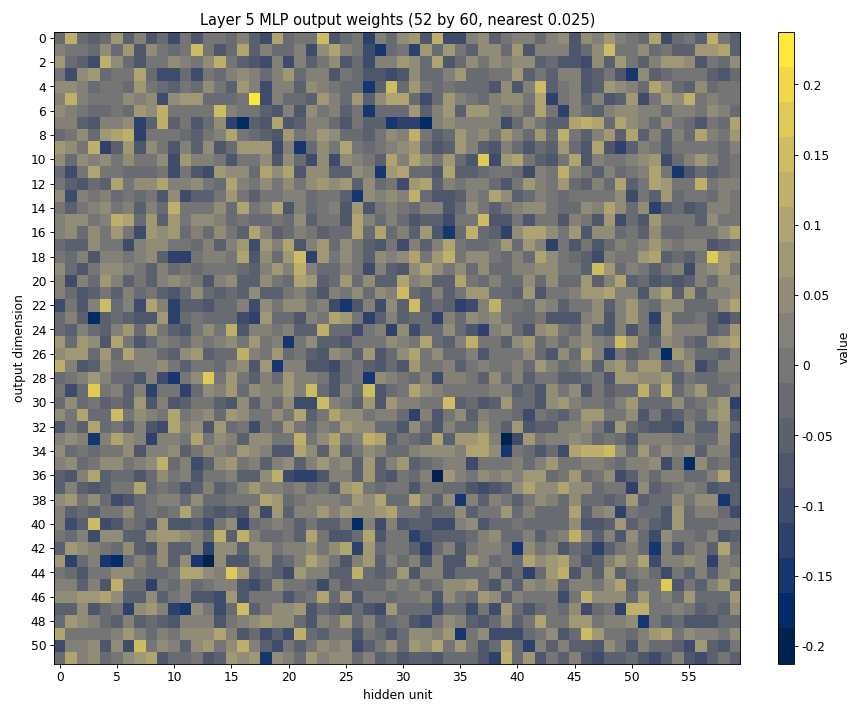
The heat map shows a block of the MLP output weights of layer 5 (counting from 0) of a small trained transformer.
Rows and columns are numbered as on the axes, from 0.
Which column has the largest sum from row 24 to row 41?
27
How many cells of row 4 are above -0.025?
34
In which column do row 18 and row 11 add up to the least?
10
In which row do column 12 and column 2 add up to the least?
43
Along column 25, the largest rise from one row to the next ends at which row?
23
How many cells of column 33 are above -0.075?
39
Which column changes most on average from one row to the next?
31
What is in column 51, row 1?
0.05
